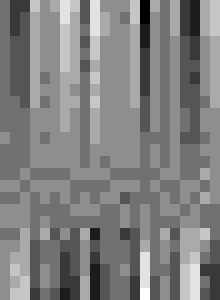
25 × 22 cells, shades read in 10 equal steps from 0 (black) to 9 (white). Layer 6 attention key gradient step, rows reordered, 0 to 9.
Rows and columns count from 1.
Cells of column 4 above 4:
15
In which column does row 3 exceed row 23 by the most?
10
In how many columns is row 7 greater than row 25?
13
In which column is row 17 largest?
21
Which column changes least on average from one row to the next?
12
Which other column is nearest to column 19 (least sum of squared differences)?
3
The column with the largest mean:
7
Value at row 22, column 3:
6
